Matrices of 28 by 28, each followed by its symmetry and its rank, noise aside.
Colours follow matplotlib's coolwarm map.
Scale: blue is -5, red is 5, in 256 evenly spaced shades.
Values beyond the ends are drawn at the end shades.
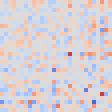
antisymmetric, rank four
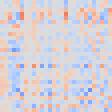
no symmetry, rank four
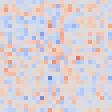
no symmetry, rank six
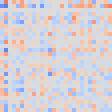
no symmetry, rank three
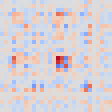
symmetric, rank three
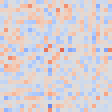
symmetric, rank six
